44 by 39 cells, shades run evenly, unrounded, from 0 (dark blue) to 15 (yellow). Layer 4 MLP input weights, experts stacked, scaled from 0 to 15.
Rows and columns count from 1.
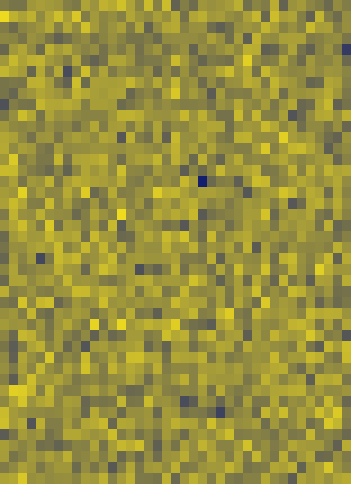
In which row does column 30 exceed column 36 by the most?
28
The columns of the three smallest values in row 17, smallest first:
23, 27, 24
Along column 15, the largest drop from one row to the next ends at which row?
9
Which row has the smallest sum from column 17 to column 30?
38
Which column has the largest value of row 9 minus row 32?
10
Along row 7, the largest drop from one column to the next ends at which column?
8
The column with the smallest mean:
39
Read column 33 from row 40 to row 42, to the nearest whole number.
7 11 7
